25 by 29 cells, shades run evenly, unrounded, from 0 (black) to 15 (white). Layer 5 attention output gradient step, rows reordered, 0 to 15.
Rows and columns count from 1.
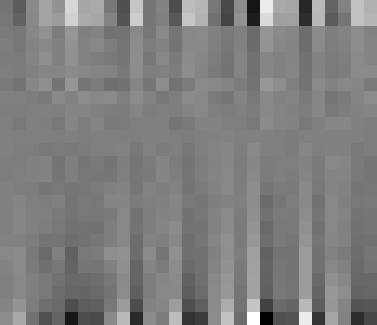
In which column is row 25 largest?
20
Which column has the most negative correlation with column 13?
9
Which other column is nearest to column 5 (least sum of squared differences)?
19
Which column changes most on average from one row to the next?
21
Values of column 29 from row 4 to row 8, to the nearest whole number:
8 8 8 7 8
